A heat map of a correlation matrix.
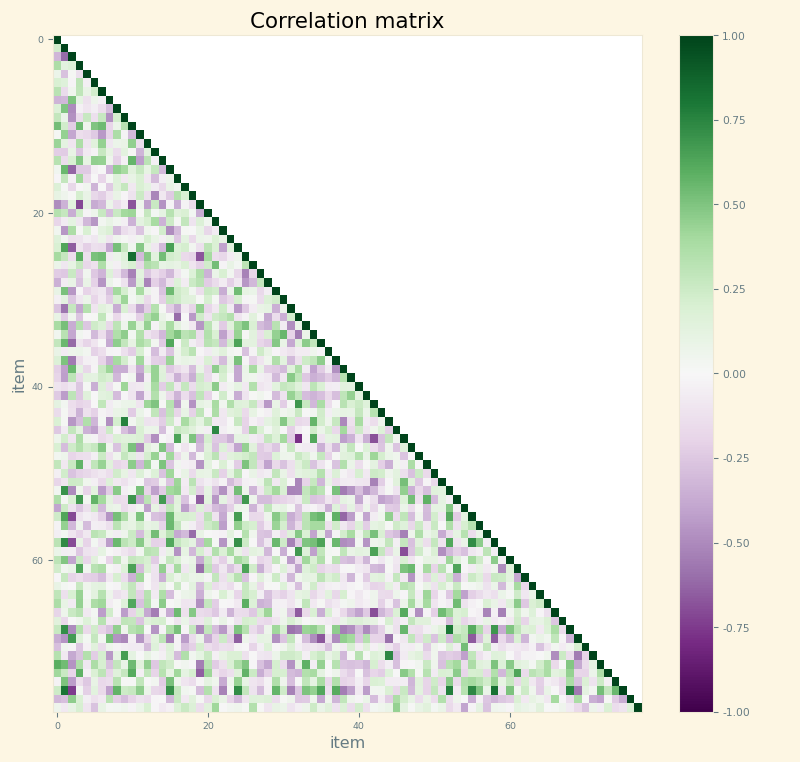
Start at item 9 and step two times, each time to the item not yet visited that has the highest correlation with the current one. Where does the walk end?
71
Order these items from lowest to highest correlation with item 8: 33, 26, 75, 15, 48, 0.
26, 48, 0, 33, 15, 75
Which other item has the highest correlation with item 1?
75
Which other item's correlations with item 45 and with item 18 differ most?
21
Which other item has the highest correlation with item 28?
66
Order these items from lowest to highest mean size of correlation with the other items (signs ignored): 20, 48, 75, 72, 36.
36, 48, 20, 72, 75
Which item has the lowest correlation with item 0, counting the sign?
19
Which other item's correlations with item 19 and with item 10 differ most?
25
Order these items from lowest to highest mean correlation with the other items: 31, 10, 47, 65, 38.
31, 38, 47, 65, 10
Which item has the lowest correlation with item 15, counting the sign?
2
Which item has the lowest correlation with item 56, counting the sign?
22
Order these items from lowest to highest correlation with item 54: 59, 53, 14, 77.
77, 59, 14, 53
